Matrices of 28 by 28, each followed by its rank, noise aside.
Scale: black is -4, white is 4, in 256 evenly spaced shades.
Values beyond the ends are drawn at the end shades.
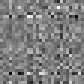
four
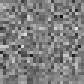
six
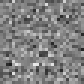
six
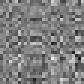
four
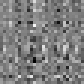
three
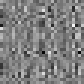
four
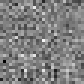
six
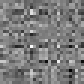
three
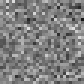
eight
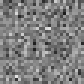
eight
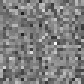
eight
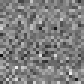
eight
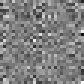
four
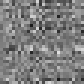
three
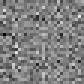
six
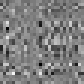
three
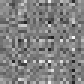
three
